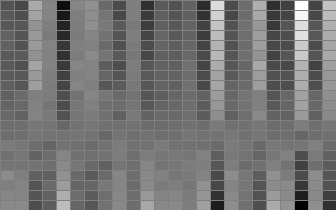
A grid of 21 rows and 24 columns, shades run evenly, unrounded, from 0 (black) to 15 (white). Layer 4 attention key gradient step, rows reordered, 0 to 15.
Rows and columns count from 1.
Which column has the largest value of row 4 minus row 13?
22
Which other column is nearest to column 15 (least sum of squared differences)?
20
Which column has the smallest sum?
5
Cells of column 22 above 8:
12
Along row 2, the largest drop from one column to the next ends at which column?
23
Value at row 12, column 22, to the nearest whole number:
9
